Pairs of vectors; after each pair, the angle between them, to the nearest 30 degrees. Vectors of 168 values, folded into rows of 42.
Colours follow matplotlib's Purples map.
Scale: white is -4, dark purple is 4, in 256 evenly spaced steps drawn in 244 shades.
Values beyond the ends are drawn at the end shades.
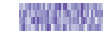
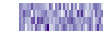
60 degrees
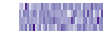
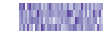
150 degrees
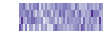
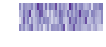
90 degrees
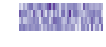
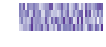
90 degrees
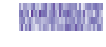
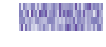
30 degrees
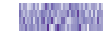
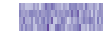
30 degrees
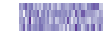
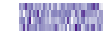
30 degrees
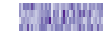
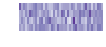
60 degrees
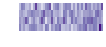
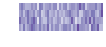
90 degrees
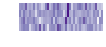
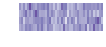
120 degrees
